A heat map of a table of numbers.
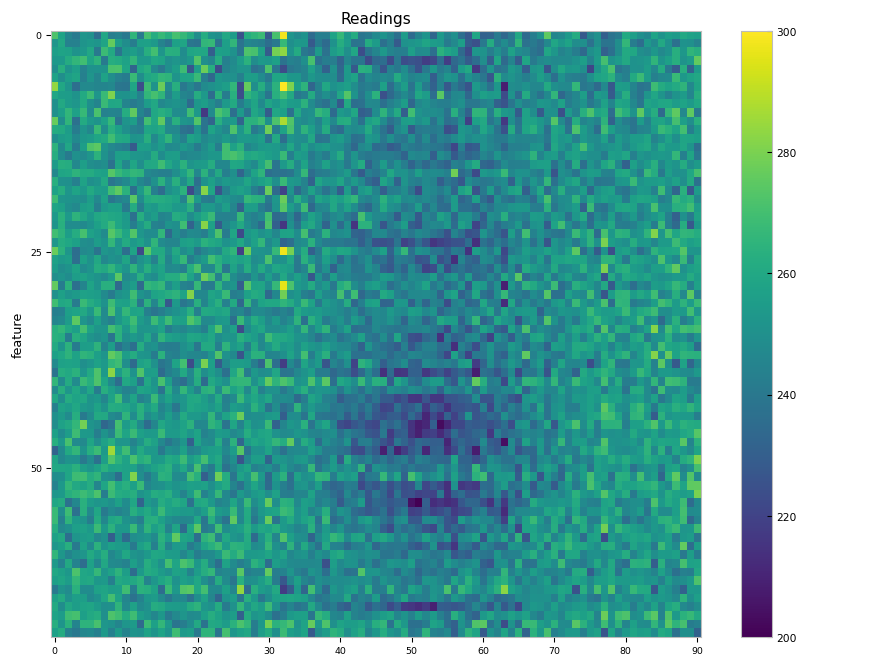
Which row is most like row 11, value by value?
56
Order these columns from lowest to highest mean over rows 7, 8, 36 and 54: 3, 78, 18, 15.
78, 3, 18, 15
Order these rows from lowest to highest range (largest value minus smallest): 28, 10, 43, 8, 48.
8, 28, 43, 10, 48
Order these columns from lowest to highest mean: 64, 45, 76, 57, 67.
57, 45, 64, 67, 76
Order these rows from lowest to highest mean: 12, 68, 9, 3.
3, 12, 9, 68
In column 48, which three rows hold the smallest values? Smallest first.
48, 39, 42
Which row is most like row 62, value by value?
21
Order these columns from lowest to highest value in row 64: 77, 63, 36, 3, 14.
77, 14, 3, 36, 63
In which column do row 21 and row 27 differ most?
87
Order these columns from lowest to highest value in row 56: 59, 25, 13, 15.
59, 15, 13, 25
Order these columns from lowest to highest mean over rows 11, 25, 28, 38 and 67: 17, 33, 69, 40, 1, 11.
40, 69, 11, 17, 1, 33
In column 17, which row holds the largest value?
58
